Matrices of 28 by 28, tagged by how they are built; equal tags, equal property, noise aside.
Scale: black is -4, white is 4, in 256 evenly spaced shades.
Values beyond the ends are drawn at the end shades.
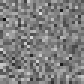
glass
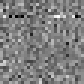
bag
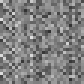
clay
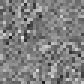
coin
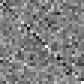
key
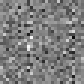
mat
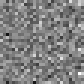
clay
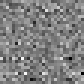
bag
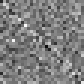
key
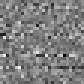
bag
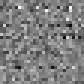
bag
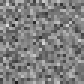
clay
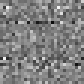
bag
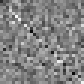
key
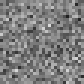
glass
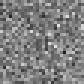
glass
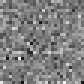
bag
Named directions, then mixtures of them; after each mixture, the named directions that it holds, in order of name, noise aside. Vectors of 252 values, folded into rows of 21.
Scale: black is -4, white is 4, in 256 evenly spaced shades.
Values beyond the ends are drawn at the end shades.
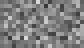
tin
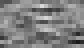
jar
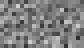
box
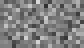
tin.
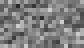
box, jar.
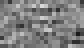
box, jar.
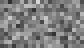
box, jar, tin.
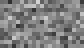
box, jar, tin.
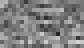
box, jar.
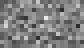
box, jar, tin.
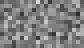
tin.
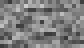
box, jar, tin.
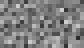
box.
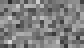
box, jar, tin.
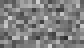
jar, tin.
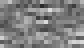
jar.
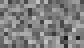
box, tin.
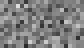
box.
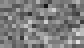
jar, tin.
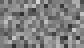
box, tin.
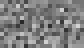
box.
